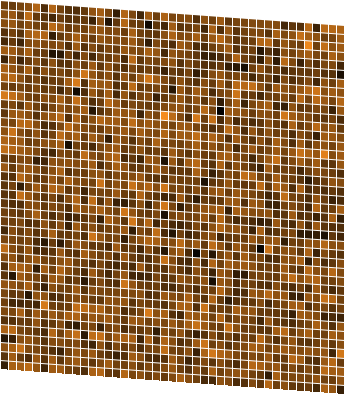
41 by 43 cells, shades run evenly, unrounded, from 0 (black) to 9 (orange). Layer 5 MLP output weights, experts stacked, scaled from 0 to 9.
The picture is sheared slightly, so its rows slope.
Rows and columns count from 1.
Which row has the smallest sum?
6
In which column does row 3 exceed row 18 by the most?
39
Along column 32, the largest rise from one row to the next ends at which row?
8
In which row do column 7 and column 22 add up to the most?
3
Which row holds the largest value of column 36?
11
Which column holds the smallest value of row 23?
21
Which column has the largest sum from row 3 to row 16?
2
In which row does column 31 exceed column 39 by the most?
18
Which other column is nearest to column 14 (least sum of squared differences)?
30
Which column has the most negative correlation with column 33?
20
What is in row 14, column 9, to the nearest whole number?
7
